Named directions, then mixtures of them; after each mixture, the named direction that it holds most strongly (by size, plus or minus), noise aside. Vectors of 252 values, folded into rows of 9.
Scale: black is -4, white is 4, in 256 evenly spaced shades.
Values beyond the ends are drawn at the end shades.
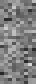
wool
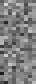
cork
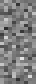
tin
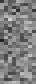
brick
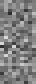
tin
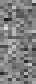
wool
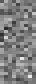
tin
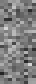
wool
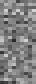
cork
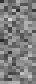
brick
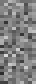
cork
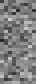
brick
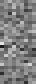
wool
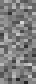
tin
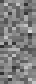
cork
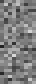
wool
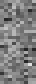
wool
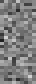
brick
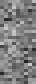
wool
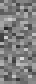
tin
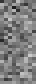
brick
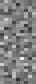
tin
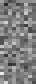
cork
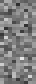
tin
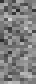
brick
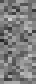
brick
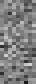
wool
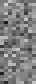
cork
